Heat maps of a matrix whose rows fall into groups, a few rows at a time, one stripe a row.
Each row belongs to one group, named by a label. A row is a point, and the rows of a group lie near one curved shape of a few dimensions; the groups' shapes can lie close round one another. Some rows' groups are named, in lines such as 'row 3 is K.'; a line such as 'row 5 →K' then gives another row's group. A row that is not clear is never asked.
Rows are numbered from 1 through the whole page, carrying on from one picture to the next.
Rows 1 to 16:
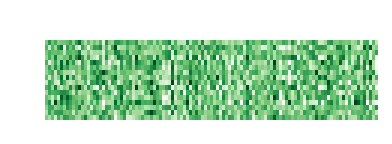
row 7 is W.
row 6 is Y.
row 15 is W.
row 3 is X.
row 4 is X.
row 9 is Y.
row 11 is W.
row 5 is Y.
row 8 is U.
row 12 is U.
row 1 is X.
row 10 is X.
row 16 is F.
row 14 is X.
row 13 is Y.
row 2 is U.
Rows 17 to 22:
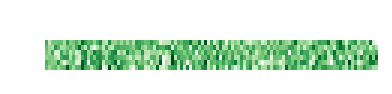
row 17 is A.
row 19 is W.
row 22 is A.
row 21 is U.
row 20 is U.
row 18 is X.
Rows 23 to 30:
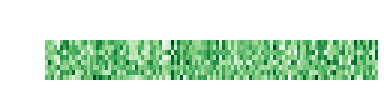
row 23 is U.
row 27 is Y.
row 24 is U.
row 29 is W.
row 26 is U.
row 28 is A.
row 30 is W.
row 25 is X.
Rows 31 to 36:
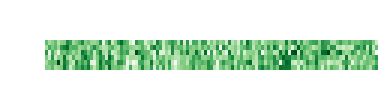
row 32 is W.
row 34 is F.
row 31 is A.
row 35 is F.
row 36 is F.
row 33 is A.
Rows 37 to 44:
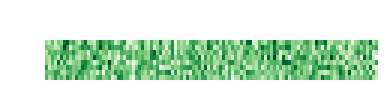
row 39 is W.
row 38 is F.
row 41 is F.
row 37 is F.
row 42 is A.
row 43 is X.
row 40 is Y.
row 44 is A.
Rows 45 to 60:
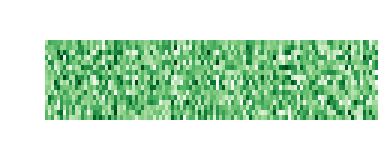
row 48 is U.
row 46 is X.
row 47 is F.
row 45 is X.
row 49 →X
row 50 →F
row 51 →Y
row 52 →F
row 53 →X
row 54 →A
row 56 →X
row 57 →Y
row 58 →W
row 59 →U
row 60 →W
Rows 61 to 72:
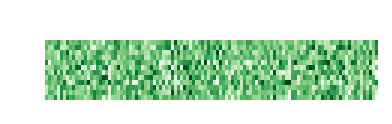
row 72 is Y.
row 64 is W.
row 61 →X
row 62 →X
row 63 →U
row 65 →A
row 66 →X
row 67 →Y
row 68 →W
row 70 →W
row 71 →Y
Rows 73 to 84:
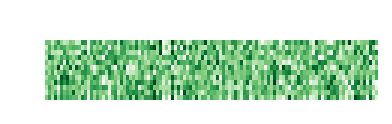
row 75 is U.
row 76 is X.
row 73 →U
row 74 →W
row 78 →F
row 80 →W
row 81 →Y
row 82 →Y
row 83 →W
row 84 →Y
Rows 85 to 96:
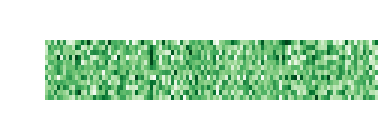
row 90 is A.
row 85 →F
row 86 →X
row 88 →F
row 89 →X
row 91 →X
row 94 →F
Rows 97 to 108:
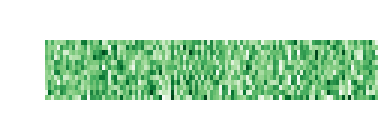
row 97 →A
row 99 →W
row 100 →W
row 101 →A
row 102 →A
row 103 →A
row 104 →W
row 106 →W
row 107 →Y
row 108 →U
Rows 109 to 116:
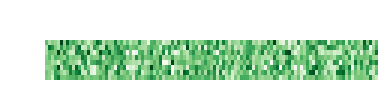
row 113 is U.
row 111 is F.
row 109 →U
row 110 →X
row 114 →F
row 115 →X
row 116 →A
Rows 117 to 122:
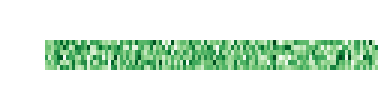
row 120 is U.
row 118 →F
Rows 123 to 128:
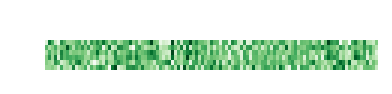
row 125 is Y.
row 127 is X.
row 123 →Y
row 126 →Y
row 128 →W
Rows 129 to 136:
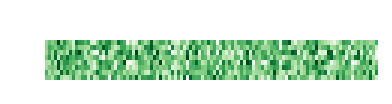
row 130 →W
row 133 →F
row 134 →F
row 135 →U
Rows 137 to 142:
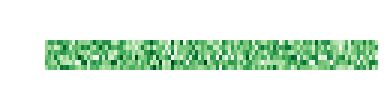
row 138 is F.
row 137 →W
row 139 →W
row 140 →X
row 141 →U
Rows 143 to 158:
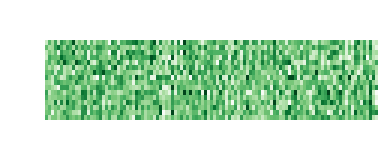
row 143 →W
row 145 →W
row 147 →F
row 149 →W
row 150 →X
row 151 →A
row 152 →U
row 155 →Y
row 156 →A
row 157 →U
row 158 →A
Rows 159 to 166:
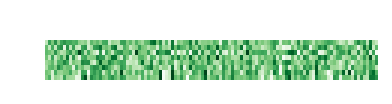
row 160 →U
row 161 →X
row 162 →U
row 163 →F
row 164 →W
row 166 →U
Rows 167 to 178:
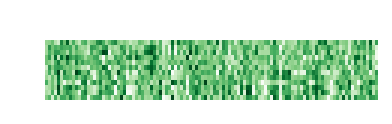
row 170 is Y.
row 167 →U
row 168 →W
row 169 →W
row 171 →A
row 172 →W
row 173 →F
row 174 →F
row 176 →F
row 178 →U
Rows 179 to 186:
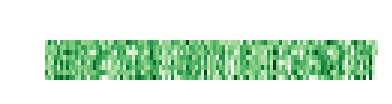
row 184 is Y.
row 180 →A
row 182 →A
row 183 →Y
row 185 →A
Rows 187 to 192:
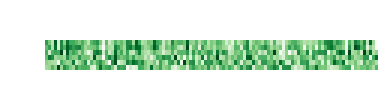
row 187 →Y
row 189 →U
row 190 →X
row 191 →W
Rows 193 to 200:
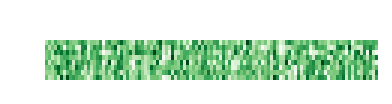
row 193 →A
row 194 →U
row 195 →Y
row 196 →U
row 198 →A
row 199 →X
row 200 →U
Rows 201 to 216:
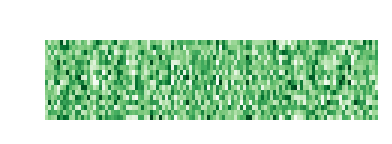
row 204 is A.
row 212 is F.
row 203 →F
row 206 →X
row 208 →X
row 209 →X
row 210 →A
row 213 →Y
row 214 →F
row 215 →X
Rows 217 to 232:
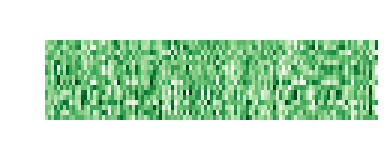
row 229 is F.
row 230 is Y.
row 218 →X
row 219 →Y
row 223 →Y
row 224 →A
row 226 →Y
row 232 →A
